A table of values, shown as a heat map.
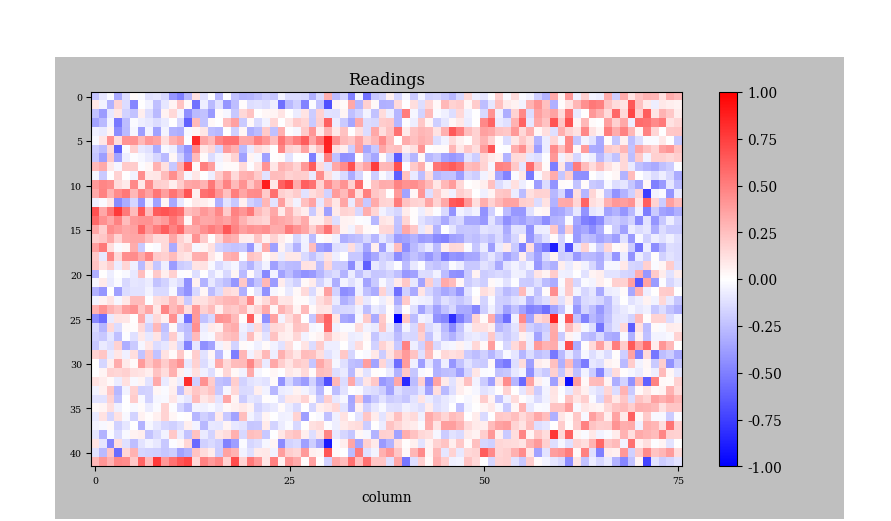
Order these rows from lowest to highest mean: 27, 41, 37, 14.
27, 14, 37, 41
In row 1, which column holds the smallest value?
30
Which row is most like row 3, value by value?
38
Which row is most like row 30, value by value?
9
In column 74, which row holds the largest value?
37
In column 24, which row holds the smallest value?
1
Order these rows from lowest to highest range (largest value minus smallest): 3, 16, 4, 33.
33, 16, 4, 3
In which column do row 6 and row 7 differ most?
39
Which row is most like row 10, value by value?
5
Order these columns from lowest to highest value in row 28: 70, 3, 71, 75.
75, 3, 70, 71
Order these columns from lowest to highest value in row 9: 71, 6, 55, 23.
71, 55, 23, 6
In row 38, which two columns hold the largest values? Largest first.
59, 61
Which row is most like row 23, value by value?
31
